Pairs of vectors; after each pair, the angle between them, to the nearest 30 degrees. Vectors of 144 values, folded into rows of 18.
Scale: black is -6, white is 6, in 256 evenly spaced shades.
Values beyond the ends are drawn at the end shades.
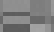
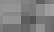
60 degrees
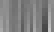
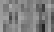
60 degrees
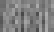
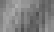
60 degrees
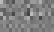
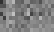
150 degrees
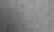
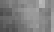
30 degrees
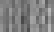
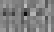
60 degrees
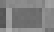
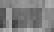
30 degrees
